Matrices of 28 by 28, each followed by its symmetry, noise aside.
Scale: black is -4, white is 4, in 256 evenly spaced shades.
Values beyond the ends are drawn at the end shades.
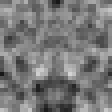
mirrored left to right.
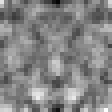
mirrored left to right.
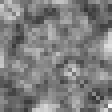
symmetric.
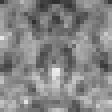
mirrored left to right.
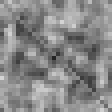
same after a half turn.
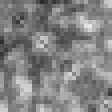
symmetric.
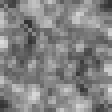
same after a half turn.
